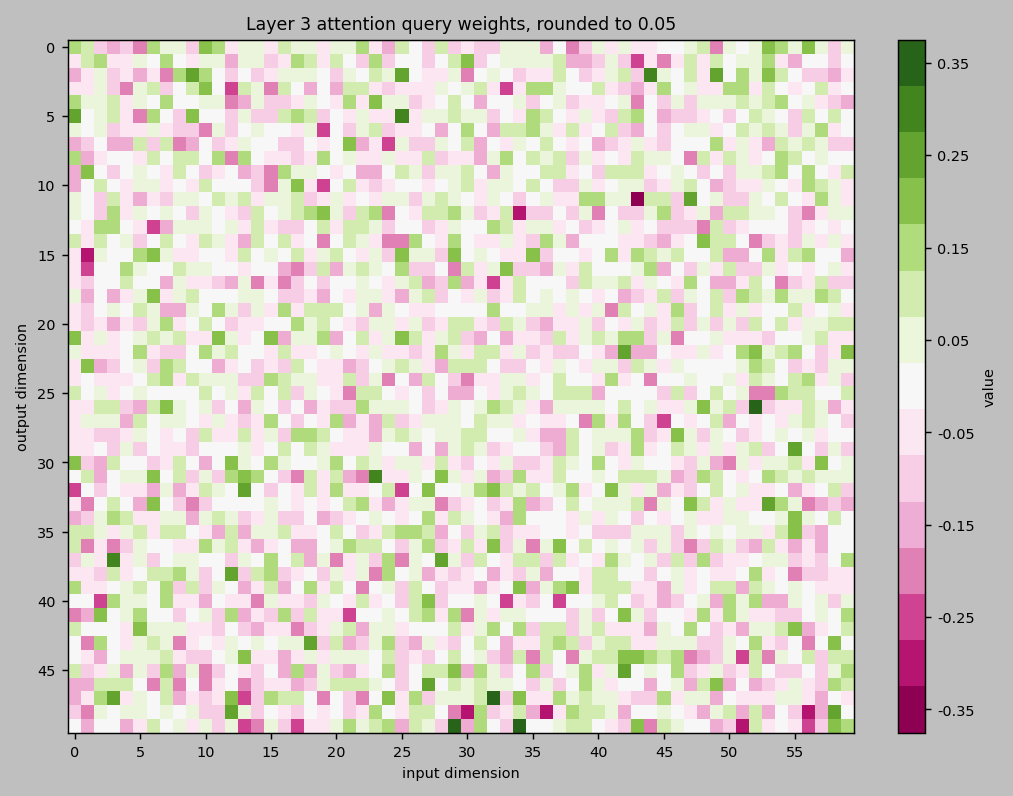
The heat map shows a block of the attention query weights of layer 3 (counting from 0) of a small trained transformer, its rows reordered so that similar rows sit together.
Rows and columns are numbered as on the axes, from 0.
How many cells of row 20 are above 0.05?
12
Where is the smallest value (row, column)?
11, 43
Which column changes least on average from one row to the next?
39
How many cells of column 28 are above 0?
16
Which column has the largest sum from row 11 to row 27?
29
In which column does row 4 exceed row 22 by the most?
7
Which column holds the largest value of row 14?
48
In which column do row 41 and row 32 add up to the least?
0
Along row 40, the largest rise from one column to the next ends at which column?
3
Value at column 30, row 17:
-0.15
